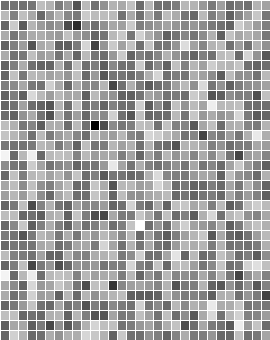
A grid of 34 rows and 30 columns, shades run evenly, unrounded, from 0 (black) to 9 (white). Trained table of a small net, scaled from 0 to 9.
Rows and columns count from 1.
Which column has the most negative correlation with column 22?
19
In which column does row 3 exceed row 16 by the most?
27
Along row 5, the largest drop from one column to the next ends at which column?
11
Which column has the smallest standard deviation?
28
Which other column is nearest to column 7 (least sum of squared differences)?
23
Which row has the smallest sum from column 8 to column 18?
13
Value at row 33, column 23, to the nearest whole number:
6
